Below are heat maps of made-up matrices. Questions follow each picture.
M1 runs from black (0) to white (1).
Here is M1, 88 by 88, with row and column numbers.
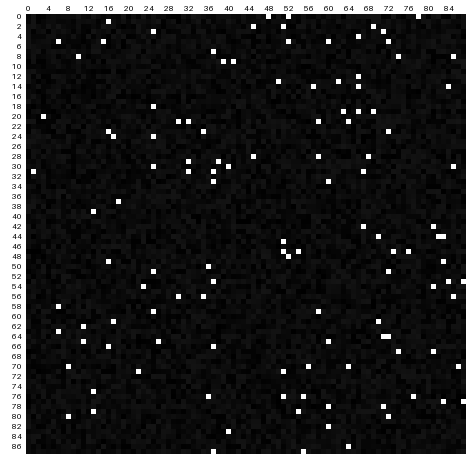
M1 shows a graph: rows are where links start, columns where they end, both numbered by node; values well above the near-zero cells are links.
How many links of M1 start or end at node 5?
5
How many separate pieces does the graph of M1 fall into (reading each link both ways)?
5
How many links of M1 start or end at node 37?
7
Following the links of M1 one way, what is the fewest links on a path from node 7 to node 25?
3
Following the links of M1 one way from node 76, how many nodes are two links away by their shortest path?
4
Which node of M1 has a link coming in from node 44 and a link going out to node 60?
node 82
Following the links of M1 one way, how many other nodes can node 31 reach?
9
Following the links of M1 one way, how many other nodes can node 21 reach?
12
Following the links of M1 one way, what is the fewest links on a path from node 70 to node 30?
2
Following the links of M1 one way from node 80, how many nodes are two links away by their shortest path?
3
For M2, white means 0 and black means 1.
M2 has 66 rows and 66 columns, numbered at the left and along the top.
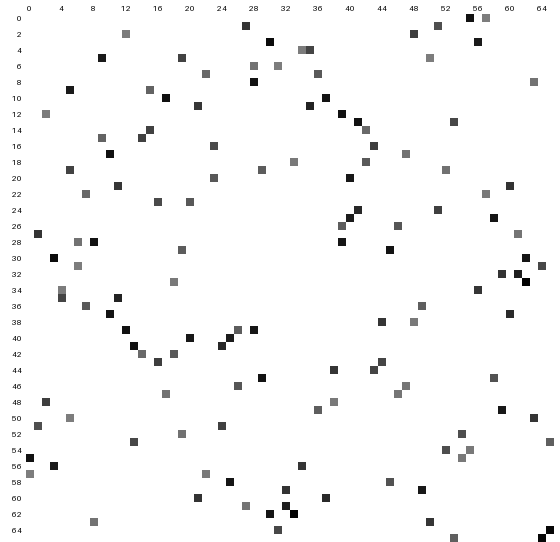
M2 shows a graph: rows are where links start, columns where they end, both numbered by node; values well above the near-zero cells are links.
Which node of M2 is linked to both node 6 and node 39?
node 28
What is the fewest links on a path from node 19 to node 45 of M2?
2
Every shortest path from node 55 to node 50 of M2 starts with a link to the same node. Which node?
node 54
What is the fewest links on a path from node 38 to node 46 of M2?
6
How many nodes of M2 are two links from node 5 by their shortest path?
4
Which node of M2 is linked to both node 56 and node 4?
node 34
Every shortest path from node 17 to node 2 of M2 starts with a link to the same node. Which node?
node 47
